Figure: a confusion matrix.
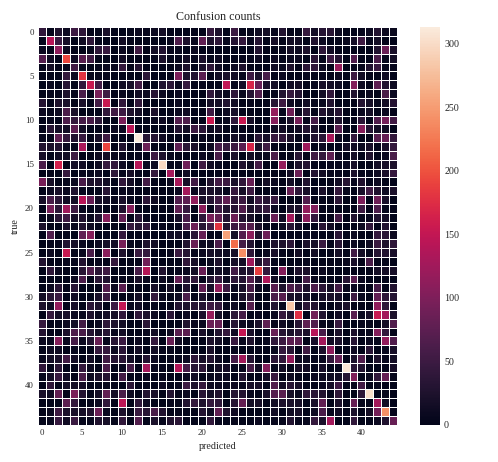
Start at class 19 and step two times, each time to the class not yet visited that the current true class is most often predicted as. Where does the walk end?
17
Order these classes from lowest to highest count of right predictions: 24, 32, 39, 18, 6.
39, 18, 6, 32, 24
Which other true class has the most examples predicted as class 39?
6
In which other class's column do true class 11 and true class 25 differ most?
3
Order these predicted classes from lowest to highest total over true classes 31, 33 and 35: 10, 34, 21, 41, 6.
41, 6, 34, 21, 10
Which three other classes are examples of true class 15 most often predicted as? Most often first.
2, 12, 30
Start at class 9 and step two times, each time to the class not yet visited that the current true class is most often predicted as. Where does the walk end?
22
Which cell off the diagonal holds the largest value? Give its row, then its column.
13, 8
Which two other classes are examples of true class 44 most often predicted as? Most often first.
36, 12
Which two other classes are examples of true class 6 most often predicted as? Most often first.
26, 23
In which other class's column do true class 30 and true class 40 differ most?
42
